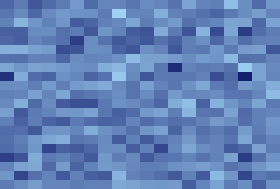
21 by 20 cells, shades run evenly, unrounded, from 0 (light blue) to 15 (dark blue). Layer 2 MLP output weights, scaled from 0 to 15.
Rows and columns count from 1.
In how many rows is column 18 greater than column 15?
12
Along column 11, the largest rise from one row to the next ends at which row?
9
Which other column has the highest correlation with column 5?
20
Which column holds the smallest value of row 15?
7
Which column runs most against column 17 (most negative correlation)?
19
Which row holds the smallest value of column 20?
11
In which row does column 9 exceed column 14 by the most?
13
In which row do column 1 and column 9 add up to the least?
8
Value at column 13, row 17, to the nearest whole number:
6
